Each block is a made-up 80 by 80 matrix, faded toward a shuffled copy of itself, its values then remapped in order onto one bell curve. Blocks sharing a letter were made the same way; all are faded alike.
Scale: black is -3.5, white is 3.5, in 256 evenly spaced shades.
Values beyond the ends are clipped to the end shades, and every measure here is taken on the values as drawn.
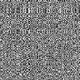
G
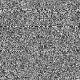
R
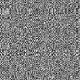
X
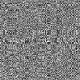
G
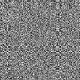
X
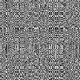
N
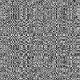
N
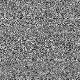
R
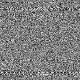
R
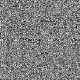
R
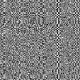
N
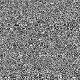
R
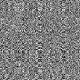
X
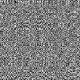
G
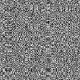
G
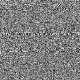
R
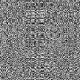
X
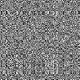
G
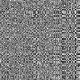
N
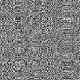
X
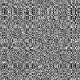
N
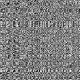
G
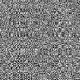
G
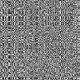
N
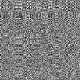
X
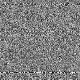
R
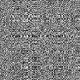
G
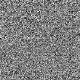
R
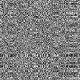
G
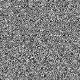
R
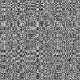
N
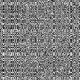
N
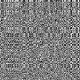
N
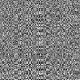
N
